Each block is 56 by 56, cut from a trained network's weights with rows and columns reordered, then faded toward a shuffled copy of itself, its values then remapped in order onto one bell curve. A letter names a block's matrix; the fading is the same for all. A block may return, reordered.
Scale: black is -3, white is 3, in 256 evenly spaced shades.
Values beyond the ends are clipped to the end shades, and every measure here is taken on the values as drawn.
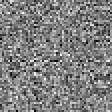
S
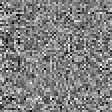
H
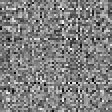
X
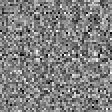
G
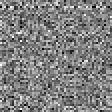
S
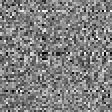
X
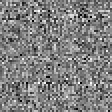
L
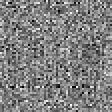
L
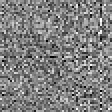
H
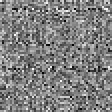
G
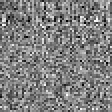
G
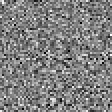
G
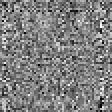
H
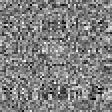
G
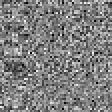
G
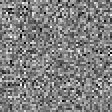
S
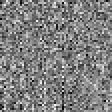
H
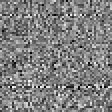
L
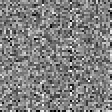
H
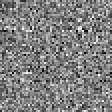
G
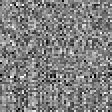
G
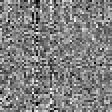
H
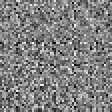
H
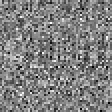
S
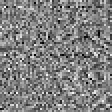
G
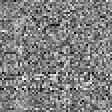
G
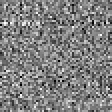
H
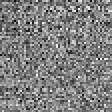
G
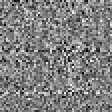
X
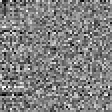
X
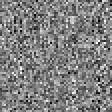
H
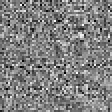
G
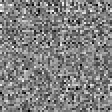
L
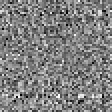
L
